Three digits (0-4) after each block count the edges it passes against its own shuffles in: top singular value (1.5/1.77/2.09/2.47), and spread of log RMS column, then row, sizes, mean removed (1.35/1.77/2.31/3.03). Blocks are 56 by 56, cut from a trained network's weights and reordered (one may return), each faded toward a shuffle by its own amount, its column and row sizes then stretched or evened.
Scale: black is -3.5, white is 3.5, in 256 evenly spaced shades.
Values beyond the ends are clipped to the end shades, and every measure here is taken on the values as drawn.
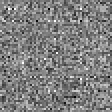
1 1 2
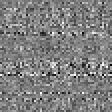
1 1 4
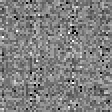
0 3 0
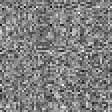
2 1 2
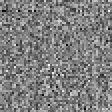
1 0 2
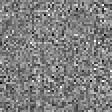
0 2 2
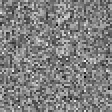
0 2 0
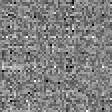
0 3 2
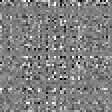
1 3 4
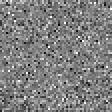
1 0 0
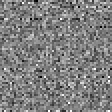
0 0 3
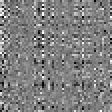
4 4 2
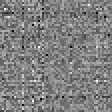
0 3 2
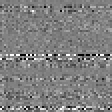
3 0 4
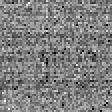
1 2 0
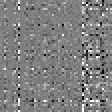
3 4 2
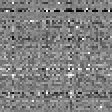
1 2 4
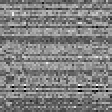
4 1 2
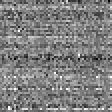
2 2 3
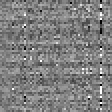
2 3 0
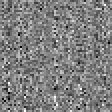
0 3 0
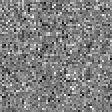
2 0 1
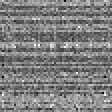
4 1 1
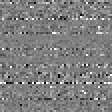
1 0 4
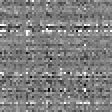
3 3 3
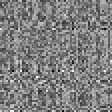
3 0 2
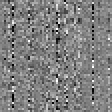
1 4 0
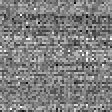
2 2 2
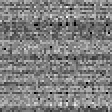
3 1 1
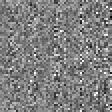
1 3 0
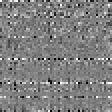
2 2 4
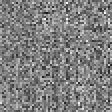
2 2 0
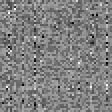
0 3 0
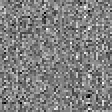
1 3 0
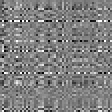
4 2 4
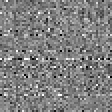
1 1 3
